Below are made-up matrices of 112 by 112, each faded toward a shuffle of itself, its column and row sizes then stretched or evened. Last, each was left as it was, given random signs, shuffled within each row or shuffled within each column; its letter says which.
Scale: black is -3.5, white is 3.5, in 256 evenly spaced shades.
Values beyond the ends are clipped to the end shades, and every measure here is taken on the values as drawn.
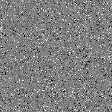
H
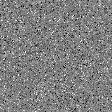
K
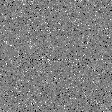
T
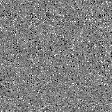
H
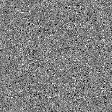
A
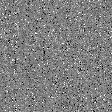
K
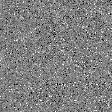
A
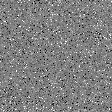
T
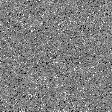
T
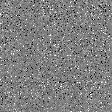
A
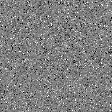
A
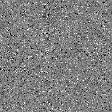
H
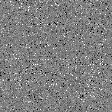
A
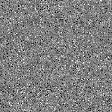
H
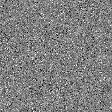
K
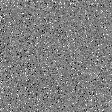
K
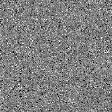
H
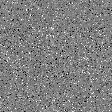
T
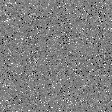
A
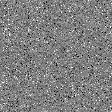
K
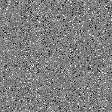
H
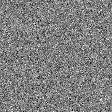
K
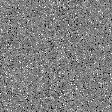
K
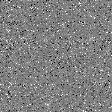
A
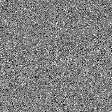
A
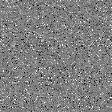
H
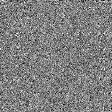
A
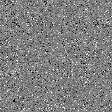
A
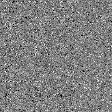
A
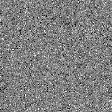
H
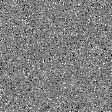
A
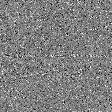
T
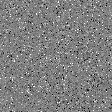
K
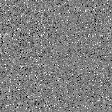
H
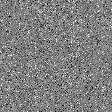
K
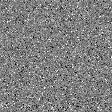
T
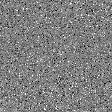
T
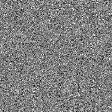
H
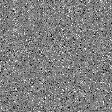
H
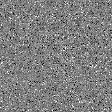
H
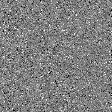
K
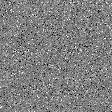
T
